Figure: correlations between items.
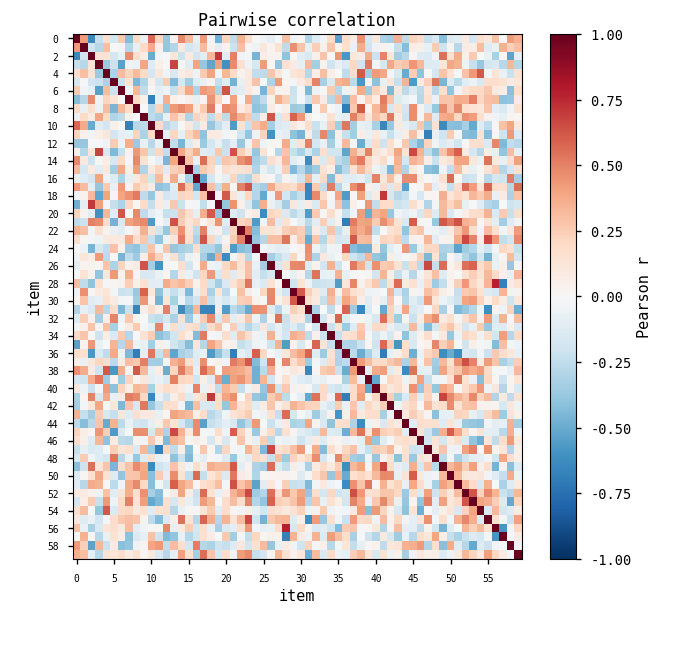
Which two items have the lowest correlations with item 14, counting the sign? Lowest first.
31, 12
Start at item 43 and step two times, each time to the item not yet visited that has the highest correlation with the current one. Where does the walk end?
56
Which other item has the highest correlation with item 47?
26
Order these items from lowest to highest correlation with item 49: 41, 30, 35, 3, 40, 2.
30, 3, 35, 40, 2, 41
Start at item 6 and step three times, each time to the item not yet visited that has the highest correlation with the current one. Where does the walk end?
41
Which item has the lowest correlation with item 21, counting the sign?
36
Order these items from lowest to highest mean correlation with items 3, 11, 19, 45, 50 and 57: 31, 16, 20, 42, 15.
20, 15, 31, 42, 16
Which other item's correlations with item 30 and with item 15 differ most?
29
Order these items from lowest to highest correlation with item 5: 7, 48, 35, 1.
1, 7, 35, 48
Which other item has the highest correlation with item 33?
11
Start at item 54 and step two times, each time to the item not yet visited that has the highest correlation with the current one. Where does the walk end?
38
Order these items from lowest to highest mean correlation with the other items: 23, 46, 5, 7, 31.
31, 5, 46, 7, 23
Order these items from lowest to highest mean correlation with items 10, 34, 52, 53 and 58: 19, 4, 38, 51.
19, 51, 4, 38
